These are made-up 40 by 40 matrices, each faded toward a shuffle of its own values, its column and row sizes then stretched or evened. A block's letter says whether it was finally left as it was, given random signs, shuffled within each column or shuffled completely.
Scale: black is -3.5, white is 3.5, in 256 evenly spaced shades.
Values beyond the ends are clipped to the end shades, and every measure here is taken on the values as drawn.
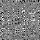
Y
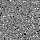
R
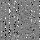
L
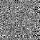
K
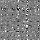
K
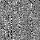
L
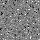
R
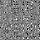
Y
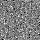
R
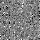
L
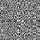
Y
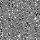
L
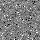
R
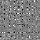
K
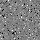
R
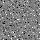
R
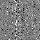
L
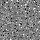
R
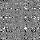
K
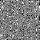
L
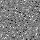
R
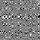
Y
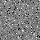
R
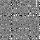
K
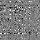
K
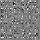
Y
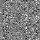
L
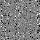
L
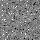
R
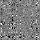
K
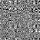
Y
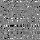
Y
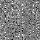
L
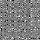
Y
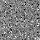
L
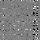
K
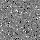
R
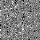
L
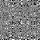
Y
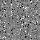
L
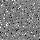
R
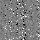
L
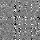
K
